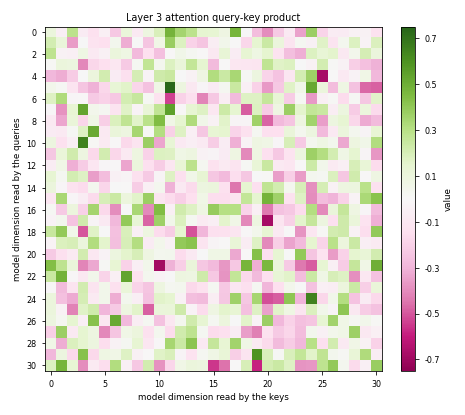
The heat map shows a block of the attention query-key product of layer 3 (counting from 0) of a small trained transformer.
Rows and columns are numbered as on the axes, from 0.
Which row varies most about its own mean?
21
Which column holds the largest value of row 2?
0
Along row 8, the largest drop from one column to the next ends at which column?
20
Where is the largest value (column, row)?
11, 5
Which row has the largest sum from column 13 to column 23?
29
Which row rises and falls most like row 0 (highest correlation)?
28
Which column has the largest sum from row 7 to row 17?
10
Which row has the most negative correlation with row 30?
4
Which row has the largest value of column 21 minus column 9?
25
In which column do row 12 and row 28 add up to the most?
13
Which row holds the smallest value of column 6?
16
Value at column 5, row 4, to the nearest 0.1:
0.2
